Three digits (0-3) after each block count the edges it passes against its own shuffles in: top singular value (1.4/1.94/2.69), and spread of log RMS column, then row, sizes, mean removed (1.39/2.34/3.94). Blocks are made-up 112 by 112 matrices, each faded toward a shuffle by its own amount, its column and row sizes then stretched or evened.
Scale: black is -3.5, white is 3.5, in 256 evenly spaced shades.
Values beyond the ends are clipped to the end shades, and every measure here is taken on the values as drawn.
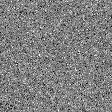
0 0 0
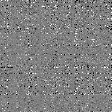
0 2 2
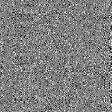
2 2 1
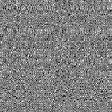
3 0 1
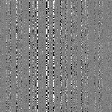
3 3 0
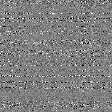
0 1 3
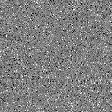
2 0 0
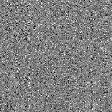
2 1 0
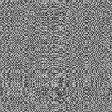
3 2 1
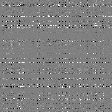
1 2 3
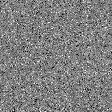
1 0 0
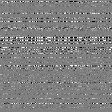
3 0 3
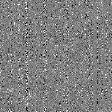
1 2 1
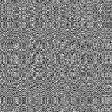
3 1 0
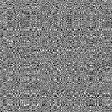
3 1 2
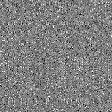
2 0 0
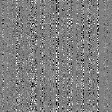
2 3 1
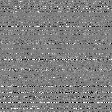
2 0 3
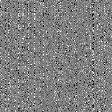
2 2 0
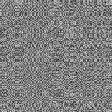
3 0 1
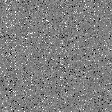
0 1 0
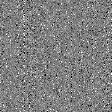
0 2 0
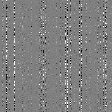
1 3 1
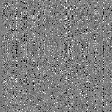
2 2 0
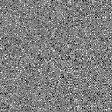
2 1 1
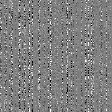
2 3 0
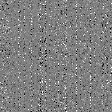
1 2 0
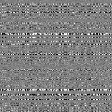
3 1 3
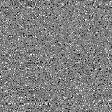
2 0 1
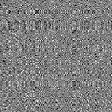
3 1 1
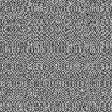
3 1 1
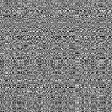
3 0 3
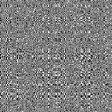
3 2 2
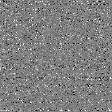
0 1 2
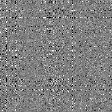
2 2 2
